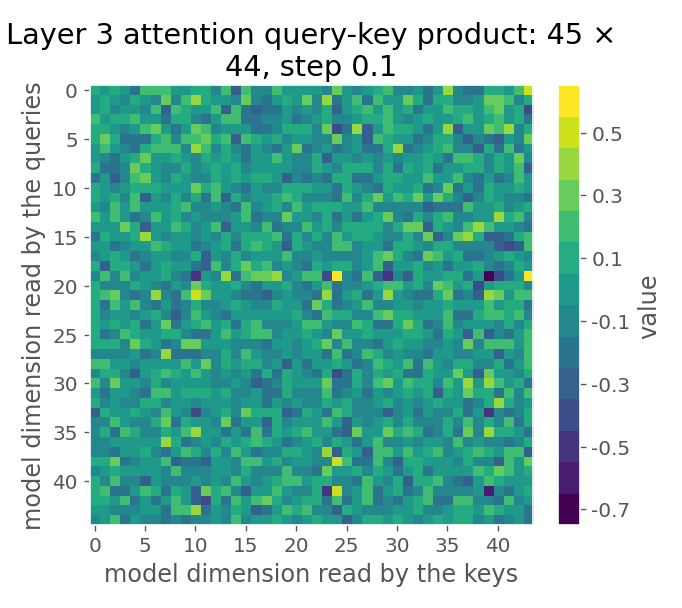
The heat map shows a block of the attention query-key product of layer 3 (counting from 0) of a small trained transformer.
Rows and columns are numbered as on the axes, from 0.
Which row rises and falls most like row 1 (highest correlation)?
4
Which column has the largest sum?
35
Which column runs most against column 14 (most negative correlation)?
43
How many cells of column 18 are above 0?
16
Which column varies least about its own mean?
12
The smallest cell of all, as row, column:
19, 39
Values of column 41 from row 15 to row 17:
-0.2 -0.4 0.1
